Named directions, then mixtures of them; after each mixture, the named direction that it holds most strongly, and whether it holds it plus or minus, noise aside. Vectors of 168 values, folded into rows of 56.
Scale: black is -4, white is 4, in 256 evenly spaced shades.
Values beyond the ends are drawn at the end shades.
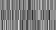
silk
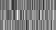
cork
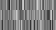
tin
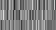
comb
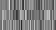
tin, minus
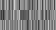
comb, minus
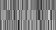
silk, minus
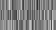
tin, minus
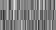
comb, minus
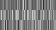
silk, minus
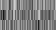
comb, minus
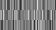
tin, plus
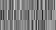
comb, minus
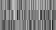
cork, minus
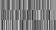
silk, plus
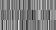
silk, plus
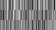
comb, minus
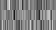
tin, minus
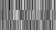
tin, plus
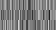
silk, plus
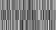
silk, plus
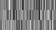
tin, minus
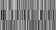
cork, minus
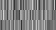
comb, plus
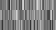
tin, plus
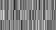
comb, plus
